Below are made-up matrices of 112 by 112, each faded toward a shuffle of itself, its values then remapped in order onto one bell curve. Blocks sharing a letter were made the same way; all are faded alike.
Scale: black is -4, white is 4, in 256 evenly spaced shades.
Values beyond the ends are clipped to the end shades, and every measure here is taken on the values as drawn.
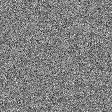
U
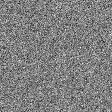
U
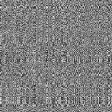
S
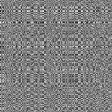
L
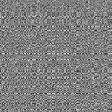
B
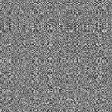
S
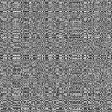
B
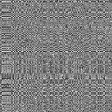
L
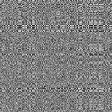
B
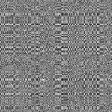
L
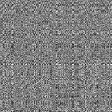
S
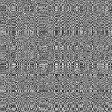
L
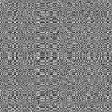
L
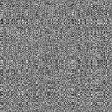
S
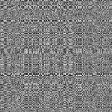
B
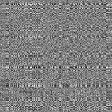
B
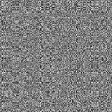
S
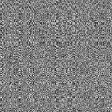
S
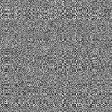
S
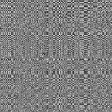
L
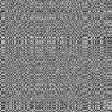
L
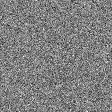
U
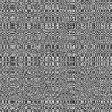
L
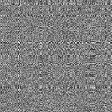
S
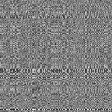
B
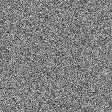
U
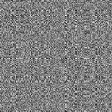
S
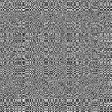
L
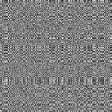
L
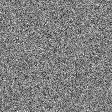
U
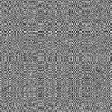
L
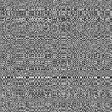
B
